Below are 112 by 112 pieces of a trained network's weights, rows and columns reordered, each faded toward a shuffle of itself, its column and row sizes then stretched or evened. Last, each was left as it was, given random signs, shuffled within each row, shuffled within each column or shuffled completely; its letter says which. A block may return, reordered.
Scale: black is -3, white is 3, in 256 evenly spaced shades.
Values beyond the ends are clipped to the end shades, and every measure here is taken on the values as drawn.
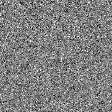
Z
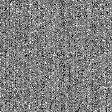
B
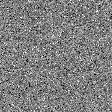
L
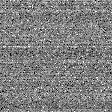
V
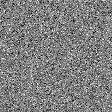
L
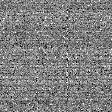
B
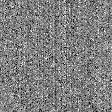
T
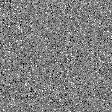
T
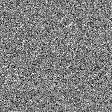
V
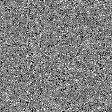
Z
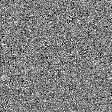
Z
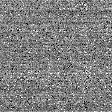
B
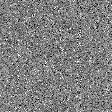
T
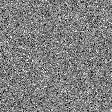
L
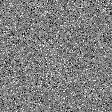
L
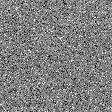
L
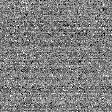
B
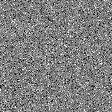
T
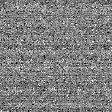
B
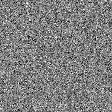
V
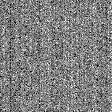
T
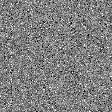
T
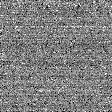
V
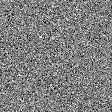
L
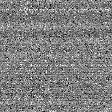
B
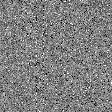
T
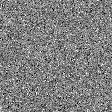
L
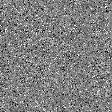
Z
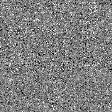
Z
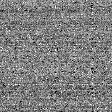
B
